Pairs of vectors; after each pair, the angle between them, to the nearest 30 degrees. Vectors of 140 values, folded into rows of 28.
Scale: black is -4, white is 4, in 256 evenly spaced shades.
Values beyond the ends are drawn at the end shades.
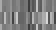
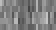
30 degrees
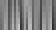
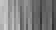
60 degrees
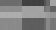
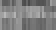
30 degrees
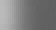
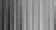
150 degrees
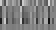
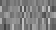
120 degrees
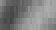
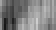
30 degrees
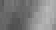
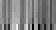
120 degrees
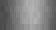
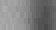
120 degrees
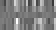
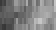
60 degrees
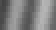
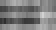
60 degrees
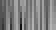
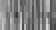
150 degrees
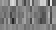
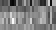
150 degrees
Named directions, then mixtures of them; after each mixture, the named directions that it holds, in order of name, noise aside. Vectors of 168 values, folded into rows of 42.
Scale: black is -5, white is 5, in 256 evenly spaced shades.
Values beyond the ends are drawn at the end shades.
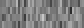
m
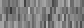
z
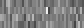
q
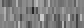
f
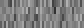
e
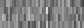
q, z.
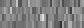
f, m, z.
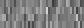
e, q, z.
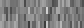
q, z.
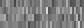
e, q.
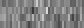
f, q.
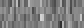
e, f, m.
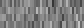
e, q.
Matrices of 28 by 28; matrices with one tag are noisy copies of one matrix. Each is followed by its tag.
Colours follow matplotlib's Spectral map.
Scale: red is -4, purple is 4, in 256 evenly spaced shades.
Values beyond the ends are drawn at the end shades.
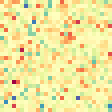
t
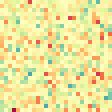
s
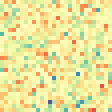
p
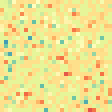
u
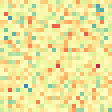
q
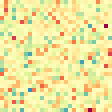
p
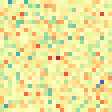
u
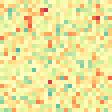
s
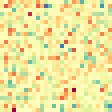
t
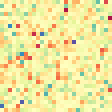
q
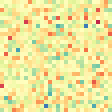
s
